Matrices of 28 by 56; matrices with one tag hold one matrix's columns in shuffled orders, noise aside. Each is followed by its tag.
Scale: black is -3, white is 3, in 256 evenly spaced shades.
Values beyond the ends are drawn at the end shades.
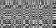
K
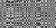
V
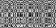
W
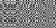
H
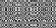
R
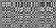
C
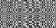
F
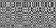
C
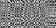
V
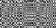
V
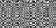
V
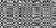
V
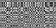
C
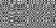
H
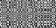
F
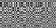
C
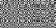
H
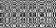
W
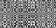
F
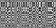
C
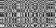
W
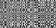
F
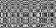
W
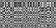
C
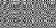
H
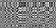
C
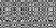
R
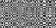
V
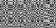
H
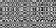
R
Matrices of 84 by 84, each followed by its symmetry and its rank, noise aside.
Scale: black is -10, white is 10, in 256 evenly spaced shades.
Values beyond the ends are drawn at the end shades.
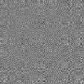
symmetric, rank four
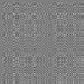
symmetric, rank three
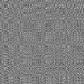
no symmetry, rank three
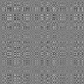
no symmetry, rank two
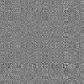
antisymmetric, rank four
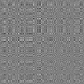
antisymmetric, rank two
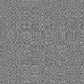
antisymmetric, rank four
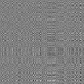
no symmetry, rank two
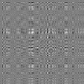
symmetric, rank two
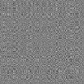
antisymmetric, rank four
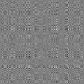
antisymmetric, rank two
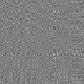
no symmetry, rank four
